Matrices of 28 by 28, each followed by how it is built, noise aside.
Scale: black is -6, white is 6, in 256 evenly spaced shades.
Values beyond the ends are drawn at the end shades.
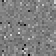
sparse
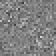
block diagonal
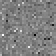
sparse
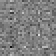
low rank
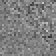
upper triangular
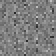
uneven columns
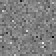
sparse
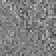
upper triangular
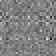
low rank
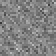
Toeplitz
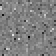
sparse
